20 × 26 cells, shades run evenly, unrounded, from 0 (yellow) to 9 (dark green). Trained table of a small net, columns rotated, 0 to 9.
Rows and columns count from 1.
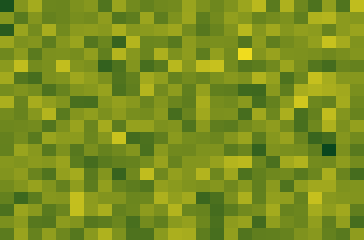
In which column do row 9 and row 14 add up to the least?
22
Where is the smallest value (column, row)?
18, 5
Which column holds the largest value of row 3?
1
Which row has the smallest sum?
3
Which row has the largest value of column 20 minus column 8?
20
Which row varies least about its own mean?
16
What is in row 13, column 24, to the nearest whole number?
9
